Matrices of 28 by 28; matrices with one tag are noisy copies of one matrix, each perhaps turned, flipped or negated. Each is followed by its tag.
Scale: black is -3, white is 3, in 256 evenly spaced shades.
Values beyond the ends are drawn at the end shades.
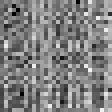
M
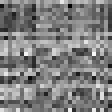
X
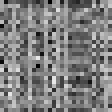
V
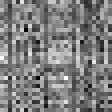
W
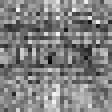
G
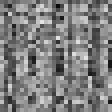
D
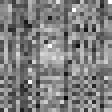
W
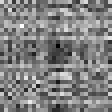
W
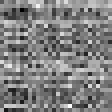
M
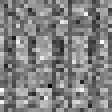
D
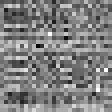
M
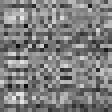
M
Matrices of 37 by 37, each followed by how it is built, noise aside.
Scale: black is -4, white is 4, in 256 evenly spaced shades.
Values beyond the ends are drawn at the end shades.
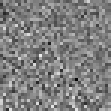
lower triangular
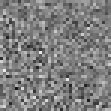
lower triangular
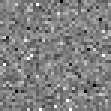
sparse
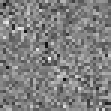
banded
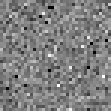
sparse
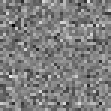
uneven rows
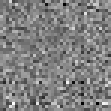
uneven rows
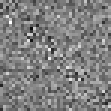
banded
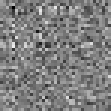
low rank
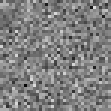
noise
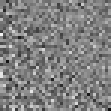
lower triangular
